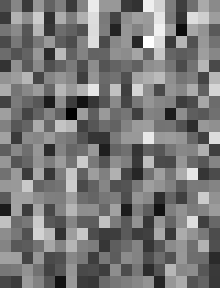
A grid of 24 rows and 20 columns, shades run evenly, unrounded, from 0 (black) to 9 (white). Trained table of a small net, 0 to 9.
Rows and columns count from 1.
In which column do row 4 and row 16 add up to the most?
14
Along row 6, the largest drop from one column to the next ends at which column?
20
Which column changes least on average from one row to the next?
12
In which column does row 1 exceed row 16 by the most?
9
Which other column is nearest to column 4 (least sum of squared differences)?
18
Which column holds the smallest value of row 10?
7
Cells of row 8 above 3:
18
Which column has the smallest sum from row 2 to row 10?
5
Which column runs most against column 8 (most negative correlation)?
16
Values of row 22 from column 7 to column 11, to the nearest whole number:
5 4 2 4 3
